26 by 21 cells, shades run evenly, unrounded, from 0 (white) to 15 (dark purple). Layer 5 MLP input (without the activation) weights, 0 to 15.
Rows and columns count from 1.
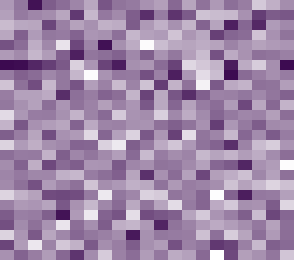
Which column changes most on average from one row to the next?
17
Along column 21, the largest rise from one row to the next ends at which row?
18
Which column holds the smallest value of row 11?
21
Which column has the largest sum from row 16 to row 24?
5
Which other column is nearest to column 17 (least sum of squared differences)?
4
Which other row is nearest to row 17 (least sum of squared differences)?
11
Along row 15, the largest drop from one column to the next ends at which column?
8
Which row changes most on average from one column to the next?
9
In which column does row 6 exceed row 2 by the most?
16
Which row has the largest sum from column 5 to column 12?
6
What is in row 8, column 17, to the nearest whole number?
15
